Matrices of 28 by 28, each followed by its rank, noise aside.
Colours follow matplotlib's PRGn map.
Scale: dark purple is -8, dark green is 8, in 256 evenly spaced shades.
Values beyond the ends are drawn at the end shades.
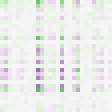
one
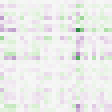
two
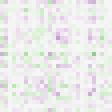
three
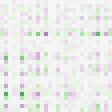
two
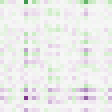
two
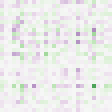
three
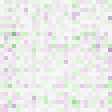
four
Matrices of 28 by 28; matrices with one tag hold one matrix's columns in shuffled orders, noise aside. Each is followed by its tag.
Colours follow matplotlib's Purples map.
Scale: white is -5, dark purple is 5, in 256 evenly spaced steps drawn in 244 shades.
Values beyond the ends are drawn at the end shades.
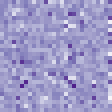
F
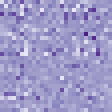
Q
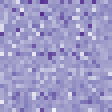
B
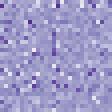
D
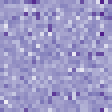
B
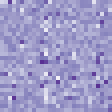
F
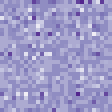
B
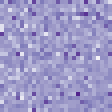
B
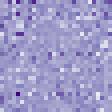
B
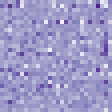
D
